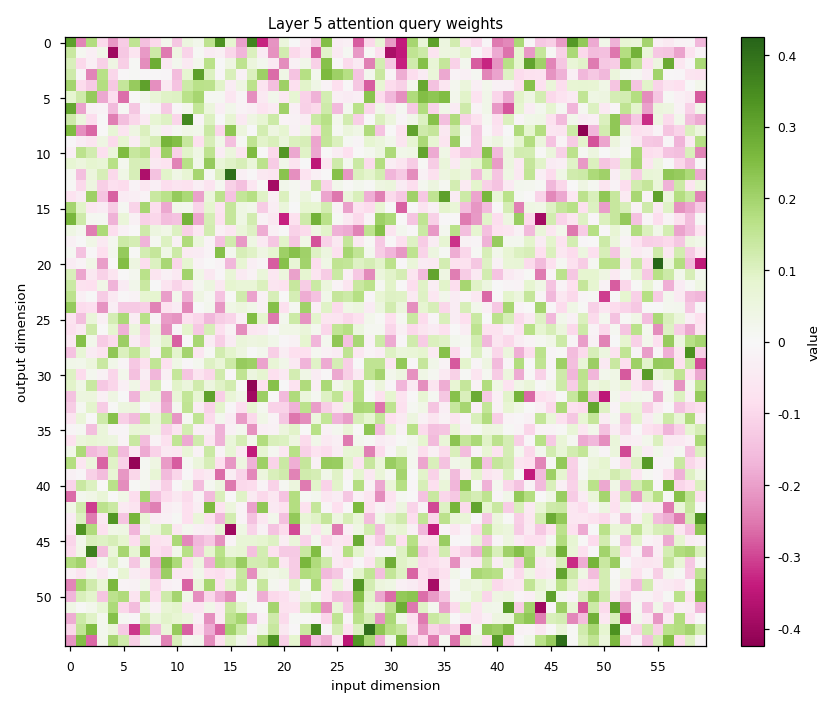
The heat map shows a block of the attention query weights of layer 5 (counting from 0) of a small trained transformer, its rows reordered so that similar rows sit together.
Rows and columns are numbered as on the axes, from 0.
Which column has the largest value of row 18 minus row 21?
40
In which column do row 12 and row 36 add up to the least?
7
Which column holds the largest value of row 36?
36
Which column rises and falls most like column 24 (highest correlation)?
0
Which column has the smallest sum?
34
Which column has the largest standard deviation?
17
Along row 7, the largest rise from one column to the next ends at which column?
11
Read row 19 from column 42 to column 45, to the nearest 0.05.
0.1 0.1 -0.1 0.1
